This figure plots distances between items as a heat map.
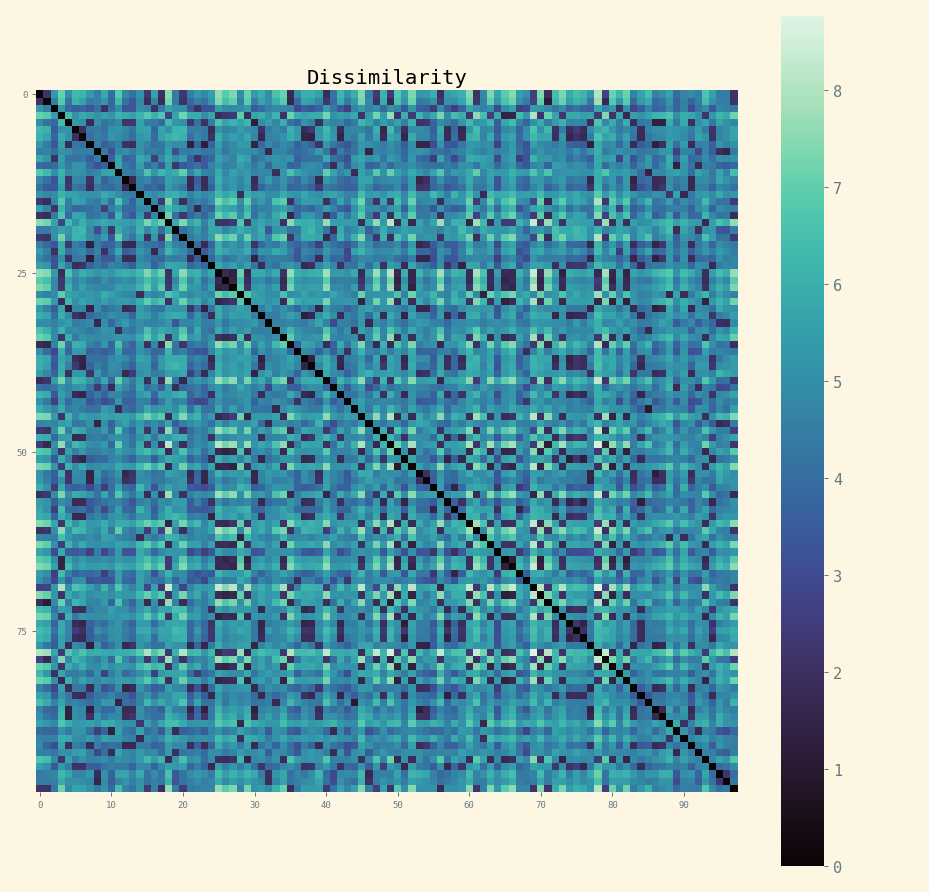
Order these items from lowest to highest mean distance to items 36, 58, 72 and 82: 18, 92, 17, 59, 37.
37, 59, 92, 18, 17
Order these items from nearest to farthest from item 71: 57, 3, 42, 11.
57, 42, 11, 3
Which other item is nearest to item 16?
22
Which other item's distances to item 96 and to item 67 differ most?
58
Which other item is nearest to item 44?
85
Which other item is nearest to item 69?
56
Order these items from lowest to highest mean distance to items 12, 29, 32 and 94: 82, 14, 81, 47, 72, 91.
91, 82, 72, 81, 14, 47
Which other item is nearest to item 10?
89
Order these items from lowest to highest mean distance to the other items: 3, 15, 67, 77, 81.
77, 67, 81, 15, 3
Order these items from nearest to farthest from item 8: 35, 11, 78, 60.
35, 11, 60, 78
